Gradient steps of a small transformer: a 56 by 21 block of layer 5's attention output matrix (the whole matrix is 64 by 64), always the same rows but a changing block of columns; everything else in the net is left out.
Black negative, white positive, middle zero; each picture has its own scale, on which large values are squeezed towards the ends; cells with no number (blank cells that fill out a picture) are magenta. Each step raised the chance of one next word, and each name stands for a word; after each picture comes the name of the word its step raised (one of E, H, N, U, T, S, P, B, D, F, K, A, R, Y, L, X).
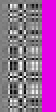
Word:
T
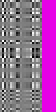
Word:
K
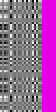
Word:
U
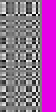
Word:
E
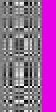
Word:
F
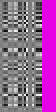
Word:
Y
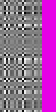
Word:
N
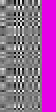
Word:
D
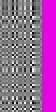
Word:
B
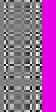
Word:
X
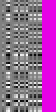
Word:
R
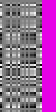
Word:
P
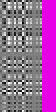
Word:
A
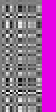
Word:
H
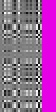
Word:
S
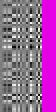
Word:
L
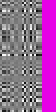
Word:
R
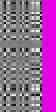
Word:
Y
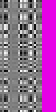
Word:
U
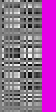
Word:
K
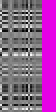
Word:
Y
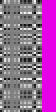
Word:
N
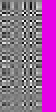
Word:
E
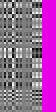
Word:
K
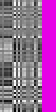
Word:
F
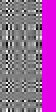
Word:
R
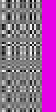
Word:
U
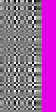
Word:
B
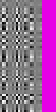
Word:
L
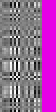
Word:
T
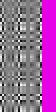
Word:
L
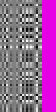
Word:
L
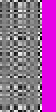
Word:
X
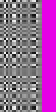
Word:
X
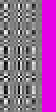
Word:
T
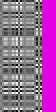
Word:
A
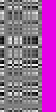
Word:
A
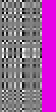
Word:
K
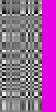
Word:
S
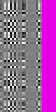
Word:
E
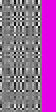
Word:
D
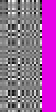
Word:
S
